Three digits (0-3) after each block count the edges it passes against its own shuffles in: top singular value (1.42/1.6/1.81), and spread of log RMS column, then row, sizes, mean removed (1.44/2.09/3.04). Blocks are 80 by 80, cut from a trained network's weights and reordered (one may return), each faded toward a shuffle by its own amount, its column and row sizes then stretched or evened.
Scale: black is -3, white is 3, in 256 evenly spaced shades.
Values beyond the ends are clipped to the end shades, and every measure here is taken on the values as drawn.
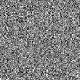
2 1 1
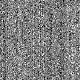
2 1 0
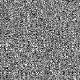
2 1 1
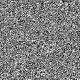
1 0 1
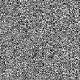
3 1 1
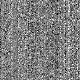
2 2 0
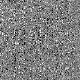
0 2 1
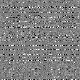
0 1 3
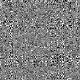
2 2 2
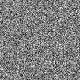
2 0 0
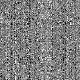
2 2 1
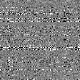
3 1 3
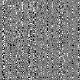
3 3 1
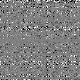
0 2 3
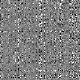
2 3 2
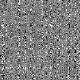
2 3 2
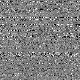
0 0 3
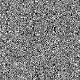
1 1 1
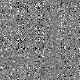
0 3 2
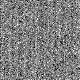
0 0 0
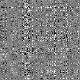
3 3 3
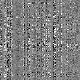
3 3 2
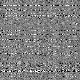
1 0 3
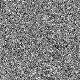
1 0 0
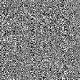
2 2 1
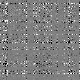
0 3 3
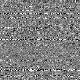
3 0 3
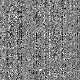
2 2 1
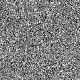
0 0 0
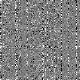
1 3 1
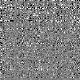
1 2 3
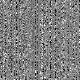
1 3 0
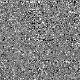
0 1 2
